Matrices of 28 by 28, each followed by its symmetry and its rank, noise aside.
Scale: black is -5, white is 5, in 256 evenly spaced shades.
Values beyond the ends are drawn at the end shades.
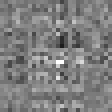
no symmetry, rank four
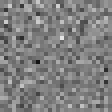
antisymmetric, rank six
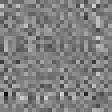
no symmetry, rank four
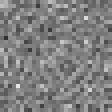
symmetric, rank six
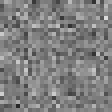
antisymmetric, rank four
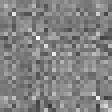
symmetric, rank four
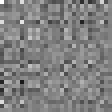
symmetric, rank three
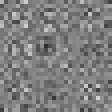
symmetric, rank four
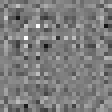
symmetric, rank three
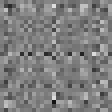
no symmetry, rank three
